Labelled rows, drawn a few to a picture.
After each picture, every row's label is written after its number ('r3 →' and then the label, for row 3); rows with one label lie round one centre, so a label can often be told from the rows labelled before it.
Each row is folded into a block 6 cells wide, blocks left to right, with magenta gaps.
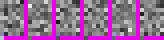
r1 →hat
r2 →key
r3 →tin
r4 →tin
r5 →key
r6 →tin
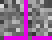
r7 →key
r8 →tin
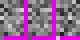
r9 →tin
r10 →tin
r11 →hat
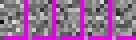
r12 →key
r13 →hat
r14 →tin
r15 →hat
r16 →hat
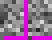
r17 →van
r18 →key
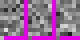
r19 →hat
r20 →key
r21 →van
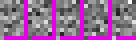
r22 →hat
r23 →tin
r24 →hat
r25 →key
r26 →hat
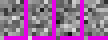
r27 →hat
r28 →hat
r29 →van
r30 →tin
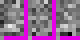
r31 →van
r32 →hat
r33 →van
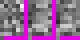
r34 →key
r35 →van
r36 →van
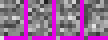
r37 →hat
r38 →tin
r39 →hat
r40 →van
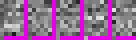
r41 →van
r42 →tin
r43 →tin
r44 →hat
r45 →tin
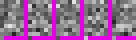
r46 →van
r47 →key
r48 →key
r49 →hat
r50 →van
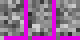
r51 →hat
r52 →van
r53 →van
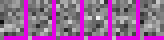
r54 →van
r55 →hat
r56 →key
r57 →hat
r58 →hat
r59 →van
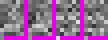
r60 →van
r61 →van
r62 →hat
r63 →hat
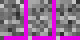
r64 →key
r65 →hat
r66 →hat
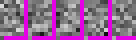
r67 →key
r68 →van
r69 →van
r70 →tin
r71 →hat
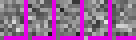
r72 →key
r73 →tin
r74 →tin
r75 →hat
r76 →van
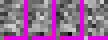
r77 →van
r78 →van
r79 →van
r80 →hat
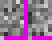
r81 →hat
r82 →van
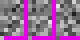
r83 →hat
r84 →hat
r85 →key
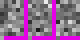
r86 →van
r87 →key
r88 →key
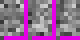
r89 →key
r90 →van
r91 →van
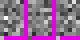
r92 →hat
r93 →tin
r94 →hat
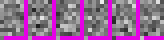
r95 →key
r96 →hat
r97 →van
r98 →hat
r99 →key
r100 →hat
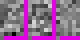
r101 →van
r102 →key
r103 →tin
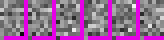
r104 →tin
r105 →tin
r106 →key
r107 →van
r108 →key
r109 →tin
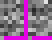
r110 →hat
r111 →hat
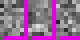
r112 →tin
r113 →van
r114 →key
